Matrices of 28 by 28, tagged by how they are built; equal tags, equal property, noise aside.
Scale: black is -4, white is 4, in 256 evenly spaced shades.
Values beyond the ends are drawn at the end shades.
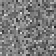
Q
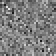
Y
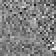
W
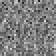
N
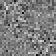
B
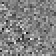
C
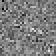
B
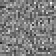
Q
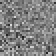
C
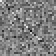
Y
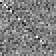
Y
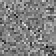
Y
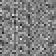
Q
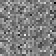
Q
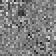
B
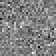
B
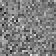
C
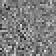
C
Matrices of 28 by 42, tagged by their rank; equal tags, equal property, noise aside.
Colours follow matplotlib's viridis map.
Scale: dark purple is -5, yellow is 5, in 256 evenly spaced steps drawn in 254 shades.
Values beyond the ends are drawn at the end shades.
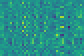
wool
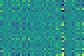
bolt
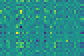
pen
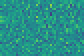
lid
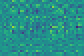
pen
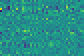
lid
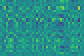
pen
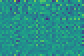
wool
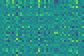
pen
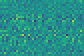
wool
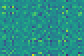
wool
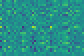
wool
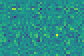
lid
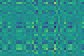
bolt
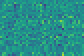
lid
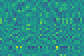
lid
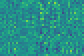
lid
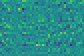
lid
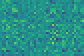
lid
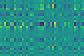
bolt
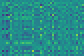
pen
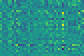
wool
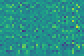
wool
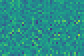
lid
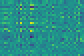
pen
